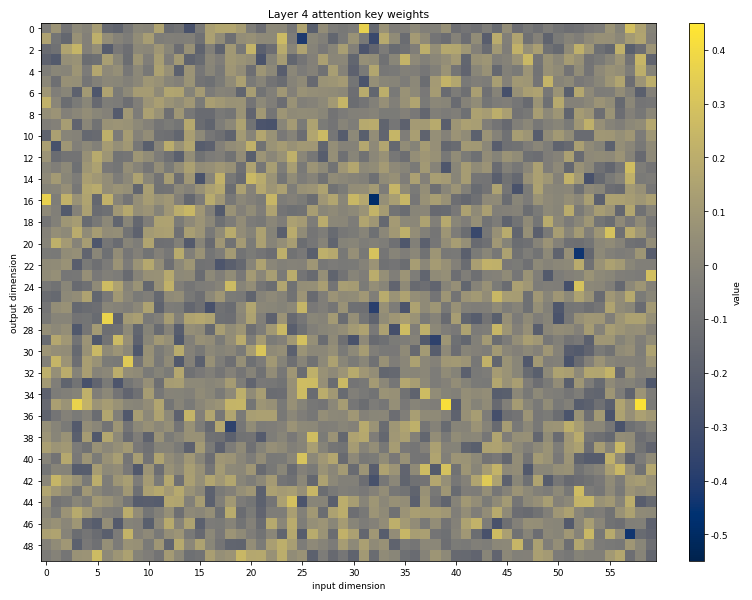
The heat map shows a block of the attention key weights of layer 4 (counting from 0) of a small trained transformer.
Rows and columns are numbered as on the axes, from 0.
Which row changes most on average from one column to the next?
47
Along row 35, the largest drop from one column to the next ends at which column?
40
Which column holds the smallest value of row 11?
1
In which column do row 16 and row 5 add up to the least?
32
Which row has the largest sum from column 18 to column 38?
11
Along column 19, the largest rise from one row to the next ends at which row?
49
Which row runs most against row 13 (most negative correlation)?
5
